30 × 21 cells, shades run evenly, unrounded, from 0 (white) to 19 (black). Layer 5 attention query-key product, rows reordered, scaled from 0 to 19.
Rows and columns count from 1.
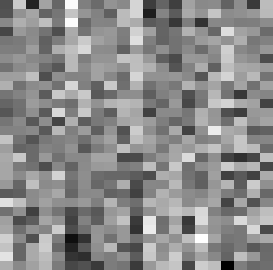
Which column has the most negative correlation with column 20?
2
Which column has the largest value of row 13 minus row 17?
19
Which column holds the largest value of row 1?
3
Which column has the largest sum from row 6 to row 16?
4
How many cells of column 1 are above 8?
15
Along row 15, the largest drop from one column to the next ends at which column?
11
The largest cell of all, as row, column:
30, 18
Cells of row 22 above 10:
8
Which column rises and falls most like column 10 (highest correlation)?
20
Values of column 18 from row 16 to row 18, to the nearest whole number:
7 8 14
